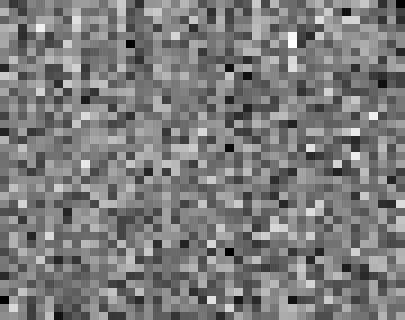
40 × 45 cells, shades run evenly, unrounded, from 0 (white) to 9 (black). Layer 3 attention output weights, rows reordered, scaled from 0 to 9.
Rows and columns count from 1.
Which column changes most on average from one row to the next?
40
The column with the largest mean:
28
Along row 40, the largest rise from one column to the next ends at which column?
7
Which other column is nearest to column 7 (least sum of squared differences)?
44
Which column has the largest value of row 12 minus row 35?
34
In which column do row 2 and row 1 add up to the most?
45
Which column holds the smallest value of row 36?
35
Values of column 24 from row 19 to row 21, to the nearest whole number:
3 5 5
